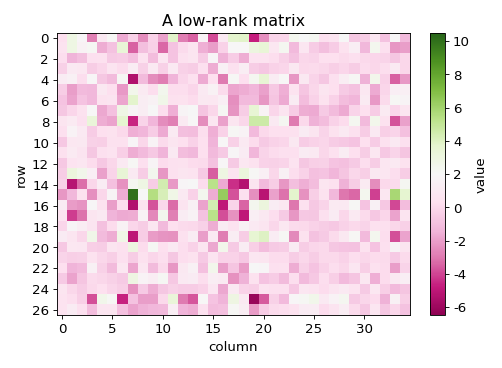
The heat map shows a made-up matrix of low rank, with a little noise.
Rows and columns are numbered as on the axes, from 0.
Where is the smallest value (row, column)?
25, 19
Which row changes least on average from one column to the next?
21
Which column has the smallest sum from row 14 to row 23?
18
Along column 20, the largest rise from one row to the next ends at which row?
16
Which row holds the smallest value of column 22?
15
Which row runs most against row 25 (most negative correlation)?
7
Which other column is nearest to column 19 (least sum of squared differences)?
3
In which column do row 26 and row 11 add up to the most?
17
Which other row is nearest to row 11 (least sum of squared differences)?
9
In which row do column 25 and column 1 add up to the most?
0
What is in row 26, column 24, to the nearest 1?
1
